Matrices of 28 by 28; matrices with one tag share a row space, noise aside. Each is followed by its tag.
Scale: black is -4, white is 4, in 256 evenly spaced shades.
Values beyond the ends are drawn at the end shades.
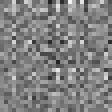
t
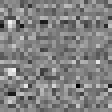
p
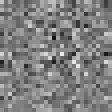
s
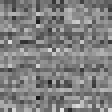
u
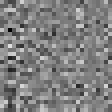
p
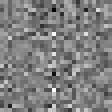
s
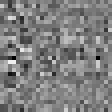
p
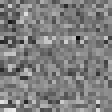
p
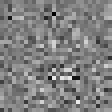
s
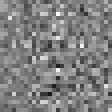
t
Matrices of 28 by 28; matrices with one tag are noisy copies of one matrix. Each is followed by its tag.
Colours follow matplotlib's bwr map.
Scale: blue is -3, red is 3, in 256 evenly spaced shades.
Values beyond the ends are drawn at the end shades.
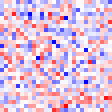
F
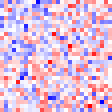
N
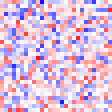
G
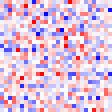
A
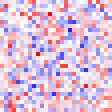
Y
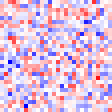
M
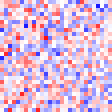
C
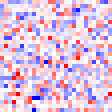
F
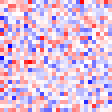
C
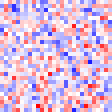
N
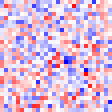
N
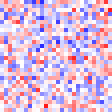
G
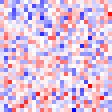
N
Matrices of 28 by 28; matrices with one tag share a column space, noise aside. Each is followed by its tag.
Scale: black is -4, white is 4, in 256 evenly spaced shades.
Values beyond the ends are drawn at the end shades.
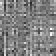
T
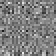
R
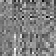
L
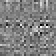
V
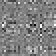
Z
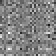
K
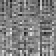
T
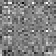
R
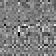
V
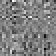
L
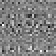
Z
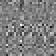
V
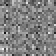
K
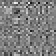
R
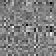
V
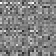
R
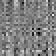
T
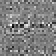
Z
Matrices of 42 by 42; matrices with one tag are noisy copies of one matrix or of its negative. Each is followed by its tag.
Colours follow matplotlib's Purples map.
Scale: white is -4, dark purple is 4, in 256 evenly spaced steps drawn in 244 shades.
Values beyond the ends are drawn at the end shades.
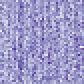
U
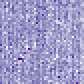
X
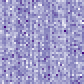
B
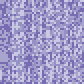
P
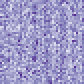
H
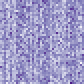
B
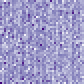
X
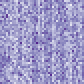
H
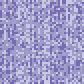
B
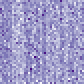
P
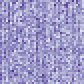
X
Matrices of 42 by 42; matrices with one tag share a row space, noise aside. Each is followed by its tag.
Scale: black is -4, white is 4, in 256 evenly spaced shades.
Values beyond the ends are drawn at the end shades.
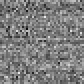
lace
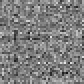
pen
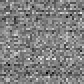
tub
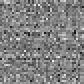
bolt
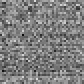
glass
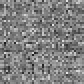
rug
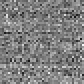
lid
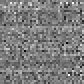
lid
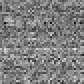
bolt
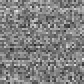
tub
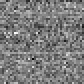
tub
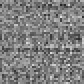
pen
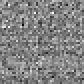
glass
